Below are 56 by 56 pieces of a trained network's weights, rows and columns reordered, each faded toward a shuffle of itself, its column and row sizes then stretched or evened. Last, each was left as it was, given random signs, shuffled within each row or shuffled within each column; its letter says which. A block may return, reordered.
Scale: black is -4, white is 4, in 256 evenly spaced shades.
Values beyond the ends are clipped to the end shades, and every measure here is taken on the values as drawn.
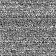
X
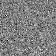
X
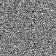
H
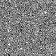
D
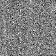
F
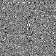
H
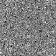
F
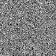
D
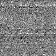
D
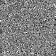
X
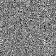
F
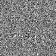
H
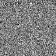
H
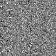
F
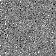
F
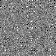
D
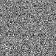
D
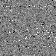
X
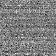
D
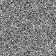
F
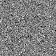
X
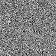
X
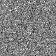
X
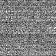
D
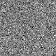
H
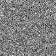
F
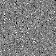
F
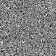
H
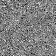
X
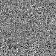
H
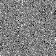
F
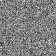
X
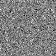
X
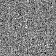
F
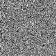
F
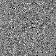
H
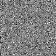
H
